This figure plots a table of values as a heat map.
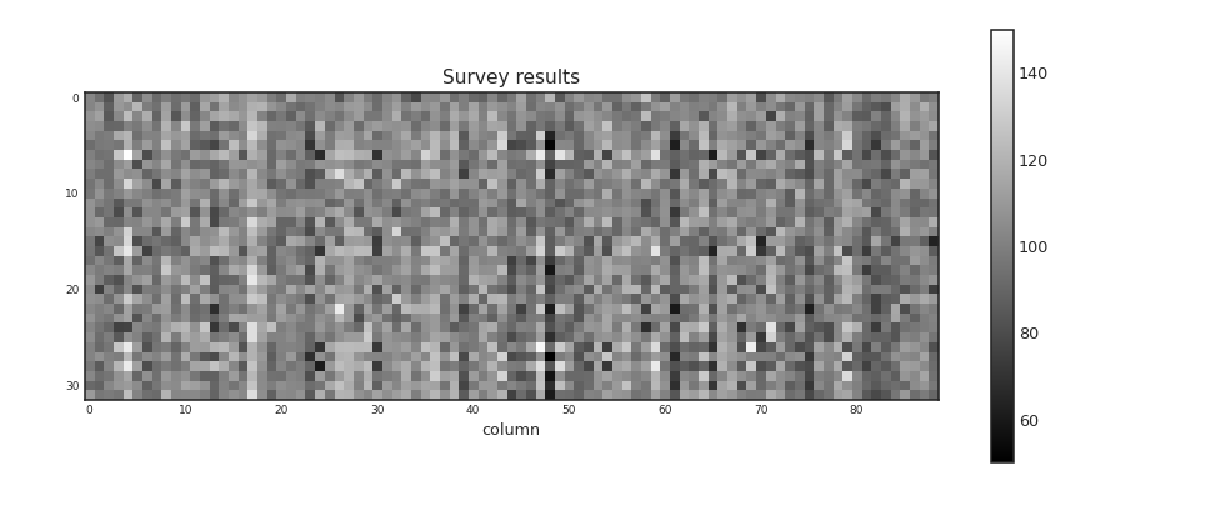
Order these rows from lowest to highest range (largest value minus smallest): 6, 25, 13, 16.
13, 25, 16, 6
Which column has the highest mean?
17
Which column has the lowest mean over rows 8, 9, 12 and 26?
61
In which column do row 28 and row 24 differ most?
4
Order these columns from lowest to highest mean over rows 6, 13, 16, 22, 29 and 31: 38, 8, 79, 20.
20, 79, 8, 38
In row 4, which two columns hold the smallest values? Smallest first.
48, 61
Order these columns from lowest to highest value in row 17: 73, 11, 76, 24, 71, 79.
73, 11, 76, 71, 24, 79
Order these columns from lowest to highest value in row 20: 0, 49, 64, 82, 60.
60, 49, 82, 0, 64
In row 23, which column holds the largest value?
26
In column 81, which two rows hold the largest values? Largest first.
12, 10
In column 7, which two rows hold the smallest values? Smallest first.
9, 14
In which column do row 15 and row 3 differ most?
88
